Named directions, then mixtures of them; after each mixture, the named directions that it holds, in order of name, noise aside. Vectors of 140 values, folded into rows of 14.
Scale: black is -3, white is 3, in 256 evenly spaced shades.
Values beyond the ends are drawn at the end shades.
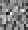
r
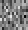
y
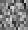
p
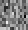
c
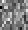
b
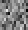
b, r, y.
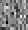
c.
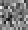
b, p, r.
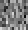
c.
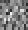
r.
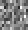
b, y.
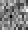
p, y.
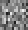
r.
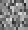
p.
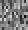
y.
